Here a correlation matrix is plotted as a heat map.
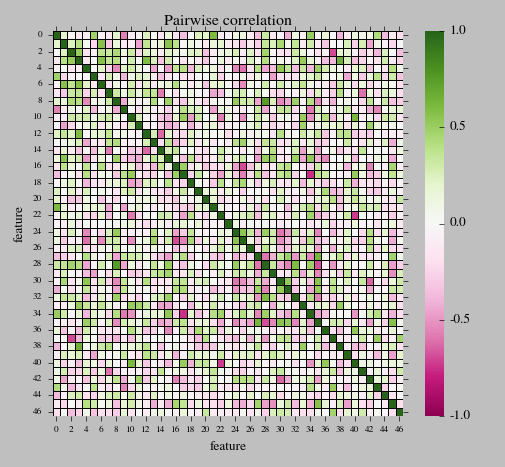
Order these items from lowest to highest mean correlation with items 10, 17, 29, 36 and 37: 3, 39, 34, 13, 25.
34, 25, 3, 13, 39
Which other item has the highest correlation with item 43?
37
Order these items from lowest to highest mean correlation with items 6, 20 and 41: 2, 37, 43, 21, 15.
2, 15, 43, 37, 21
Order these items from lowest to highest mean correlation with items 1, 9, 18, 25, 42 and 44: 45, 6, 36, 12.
45, 36, 6, 12
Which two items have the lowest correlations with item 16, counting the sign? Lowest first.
25, 42
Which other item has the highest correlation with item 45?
35
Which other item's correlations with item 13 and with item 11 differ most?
15
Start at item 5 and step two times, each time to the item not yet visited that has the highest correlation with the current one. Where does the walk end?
21
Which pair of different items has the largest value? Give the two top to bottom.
8, 28
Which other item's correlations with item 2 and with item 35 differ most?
28
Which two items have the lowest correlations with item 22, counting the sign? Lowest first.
40, 10
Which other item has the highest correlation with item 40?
10
